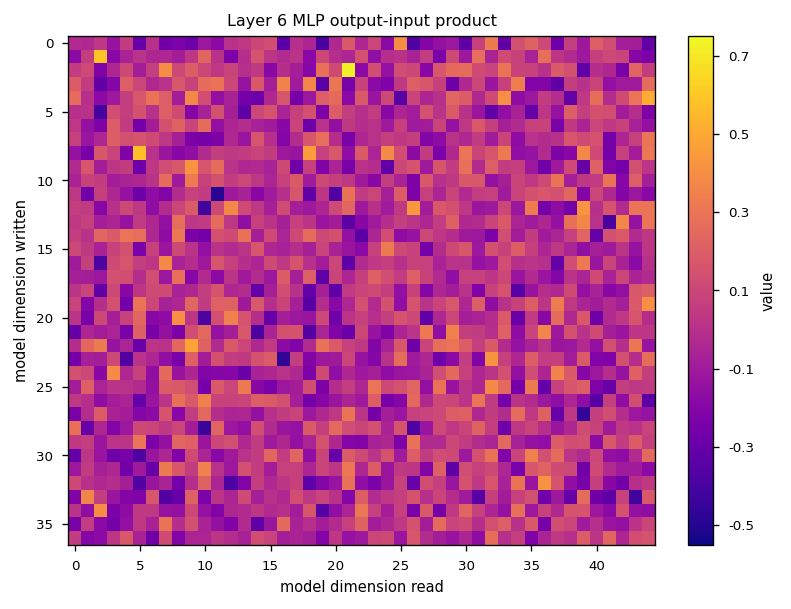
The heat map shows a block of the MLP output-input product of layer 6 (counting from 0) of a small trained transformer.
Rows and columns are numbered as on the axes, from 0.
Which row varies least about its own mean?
15
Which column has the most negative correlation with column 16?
25
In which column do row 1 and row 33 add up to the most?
2
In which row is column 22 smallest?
14
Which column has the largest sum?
9
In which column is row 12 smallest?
10
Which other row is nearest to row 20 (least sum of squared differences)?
29
